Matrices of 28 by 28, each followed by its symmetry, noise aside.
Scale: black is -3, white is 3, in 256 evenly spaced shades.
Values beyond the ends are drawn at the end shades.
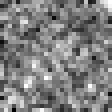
symmetric across the other diagonal.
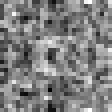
mirrored top to bottom.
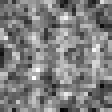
mirrored top to bottom.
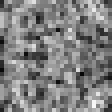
mirrored top to bottom.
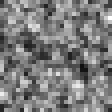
same after a half turn.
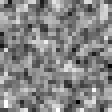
same after a half turn.
